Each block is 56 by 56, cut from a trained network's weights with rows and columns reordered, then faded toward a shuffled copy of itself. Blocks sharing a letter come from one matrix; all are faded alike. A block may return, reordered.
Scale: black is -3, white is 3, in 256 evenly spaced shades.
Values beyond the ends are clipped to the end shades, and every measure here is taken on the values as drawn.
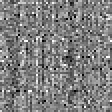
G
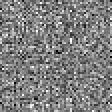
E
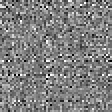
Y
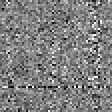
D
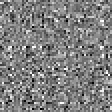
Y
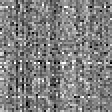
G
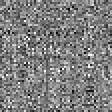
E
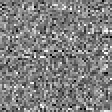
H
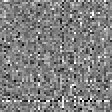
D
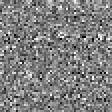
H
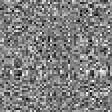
E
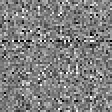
D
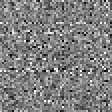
H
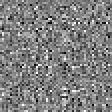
Y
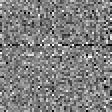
D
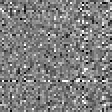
D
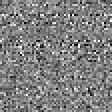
H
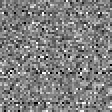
H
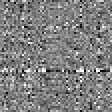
D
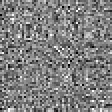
E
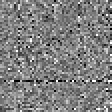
D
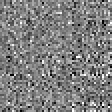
Y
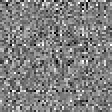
Y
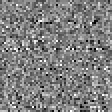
H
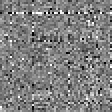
D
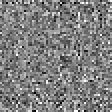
H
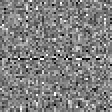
D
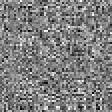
E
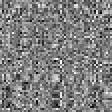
E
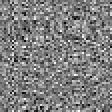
E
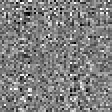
Y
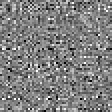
Y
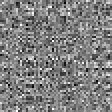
E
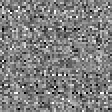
H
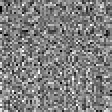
E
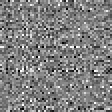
Y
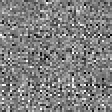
Y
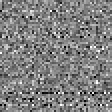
H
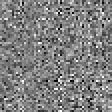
Y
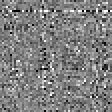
D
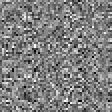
E
